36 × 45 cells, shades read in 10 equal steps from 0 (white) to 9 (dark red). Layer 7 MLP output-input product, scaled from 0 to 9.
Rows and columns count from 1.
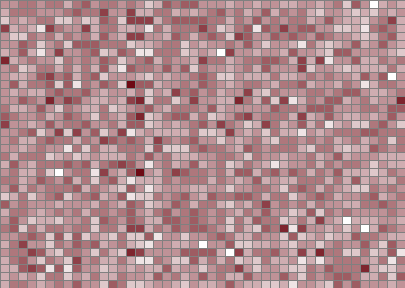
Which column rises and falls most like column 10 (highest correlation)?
13
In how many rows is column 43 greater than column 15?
11
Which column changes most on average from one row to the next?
15
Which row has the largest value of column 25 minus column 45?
16
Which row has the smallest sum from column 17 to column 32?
31
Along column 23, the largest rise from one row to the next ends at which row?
32
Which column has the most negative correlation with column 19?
42
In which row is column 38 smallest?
4
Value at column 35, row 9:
2
